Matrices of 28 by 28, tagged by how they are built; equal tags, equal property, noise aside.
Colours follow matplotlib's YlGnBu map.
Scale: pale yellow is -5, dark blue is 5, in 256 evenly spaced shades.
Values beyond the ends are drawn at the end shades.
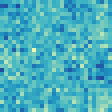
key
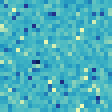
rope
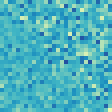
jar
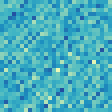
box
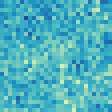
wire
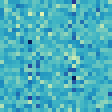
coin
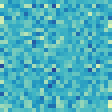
key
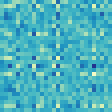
key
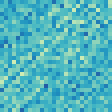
box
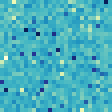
rope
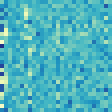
coin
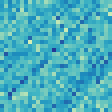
box
